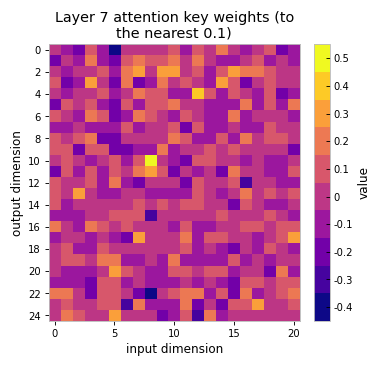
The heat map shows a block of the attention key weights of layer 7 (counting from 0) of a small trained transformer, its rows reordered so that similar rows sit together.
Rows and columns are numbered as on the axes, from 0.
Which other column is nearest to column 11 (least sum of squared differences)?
19
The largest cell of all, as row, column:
10, 8
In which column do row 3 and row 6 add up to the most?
3
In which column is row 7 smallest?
11
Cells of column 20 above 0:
8
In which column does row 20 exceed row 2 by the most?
5
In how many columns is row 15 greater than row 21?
9
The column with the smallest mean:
2
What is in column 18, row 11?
-0.1
